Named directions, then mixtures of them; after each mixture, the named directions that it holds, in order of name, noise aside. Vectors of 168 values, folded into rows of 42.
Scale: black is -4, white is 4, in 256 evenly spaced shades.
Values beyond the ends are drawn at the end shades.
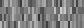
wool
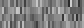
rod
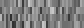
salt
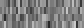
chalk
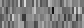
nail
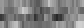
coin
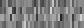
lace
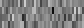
nail.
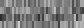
coin, rod, wool.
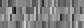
lace.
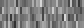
rod, salt.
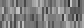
rod.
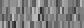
salt, wool.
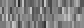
nail, salt.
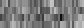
coin, lace, wool.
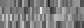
coin, salt.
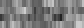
coin.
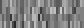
salt, wool.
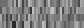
salt.
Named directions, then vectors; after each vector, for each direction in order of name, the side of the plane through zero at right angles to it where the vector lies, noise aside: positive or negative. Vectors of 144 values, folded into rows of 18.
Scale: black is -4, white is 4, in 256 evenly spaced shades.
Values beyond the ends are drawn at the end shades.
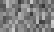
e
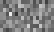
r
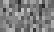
positive, negative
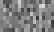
negative, positive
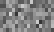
positive, positive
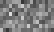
positive, positive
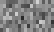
negative, negative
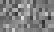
positive, positive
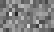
positive, positive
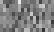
negative, positive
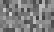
negative, positive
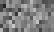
positive, positive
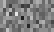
negative, negative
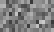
negative, negative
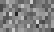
positive, positive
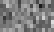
positive, negative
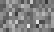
positive, positive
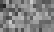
positive, positive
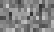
positive, negative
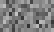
negative, negative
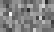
negative, positive
